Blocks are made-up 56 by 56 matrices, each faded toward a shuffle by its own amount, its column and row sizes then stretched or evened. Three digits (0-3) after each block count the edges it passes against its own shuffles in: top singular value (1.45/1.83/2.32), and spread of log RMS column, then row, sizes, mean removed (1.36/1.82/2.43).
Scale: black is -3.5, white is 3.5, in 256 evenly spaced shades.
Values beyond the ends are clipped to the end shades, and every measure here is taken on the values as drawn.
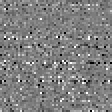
1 0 3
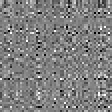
3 3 3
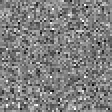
1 1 0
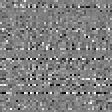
3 0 3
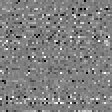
1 0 3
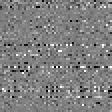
2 0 3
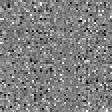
1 1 1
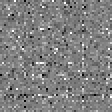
1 1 2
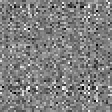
2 2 2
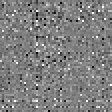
1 2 2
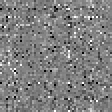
1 2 1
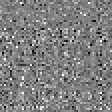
2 1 2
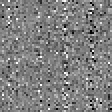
0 3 0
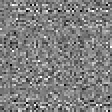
2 1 2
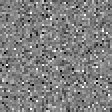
1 2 0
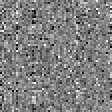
2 2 0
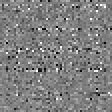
0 2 3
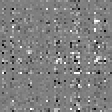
0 3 3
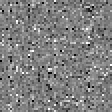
0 2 1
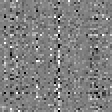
2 3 1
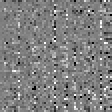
1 3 2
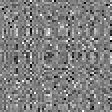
3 2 0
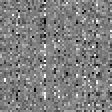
2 3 0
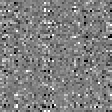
2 2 2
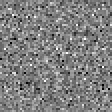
0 0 2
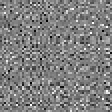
3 1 1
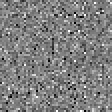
1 1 1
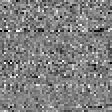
1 0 3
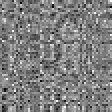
3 2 0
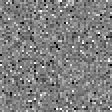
0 0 1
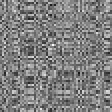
3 3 0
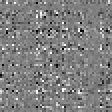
0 3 3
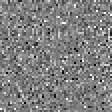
2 0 0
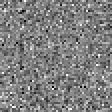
0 0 1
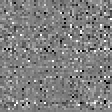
1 2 3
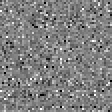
0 1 2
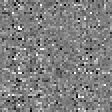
0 2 2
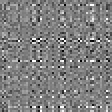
3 3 3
